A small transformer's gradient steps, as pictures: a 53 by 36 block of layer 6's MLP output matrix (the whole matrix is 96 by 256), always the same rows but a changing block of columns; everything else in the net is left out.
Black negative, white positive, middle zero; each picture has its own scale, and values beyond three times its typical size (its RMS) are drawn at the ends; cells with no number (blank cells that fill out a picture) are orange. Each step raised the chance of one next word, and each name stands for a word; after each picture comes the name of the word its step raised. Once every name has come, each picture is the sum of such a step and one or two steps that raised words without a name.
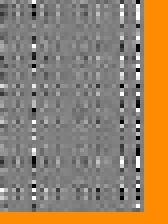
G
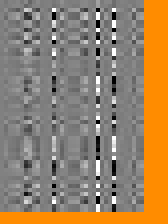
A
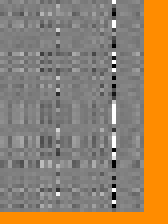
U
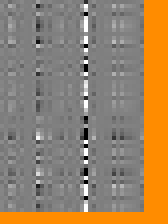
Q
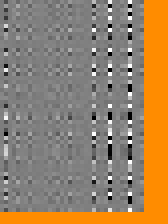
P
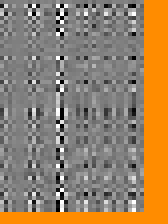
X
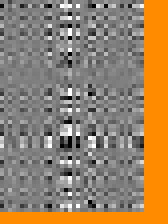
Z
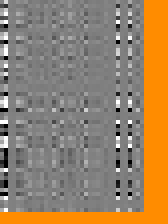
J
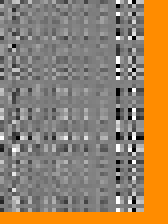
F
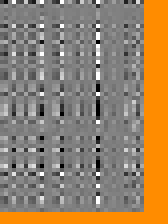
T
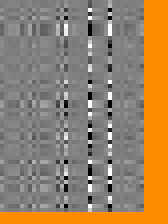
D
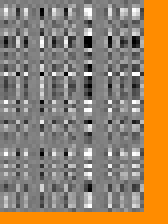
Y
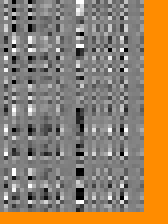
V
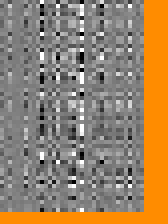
Q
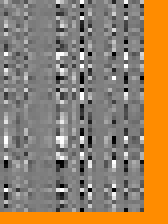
U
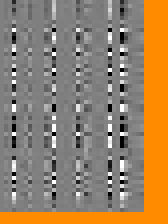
P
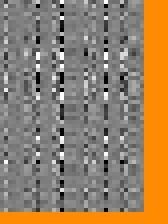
Q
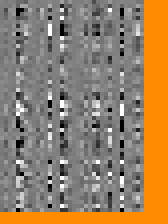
D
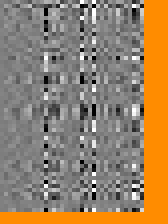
X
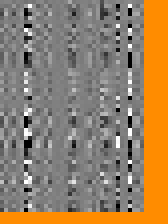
Z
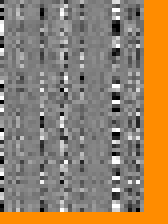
D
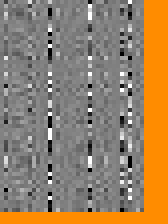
G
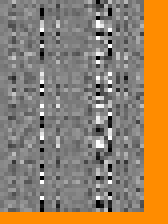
Z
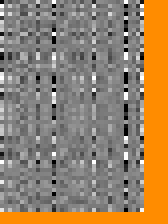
A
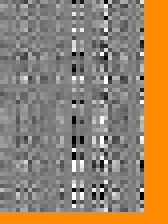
U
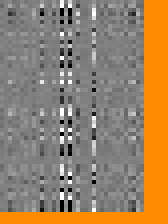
X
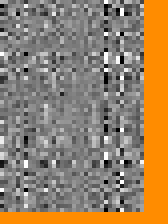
U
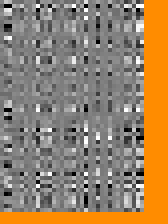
Q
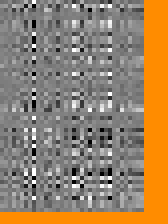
Q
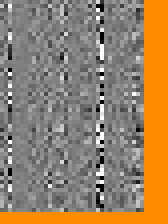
Q
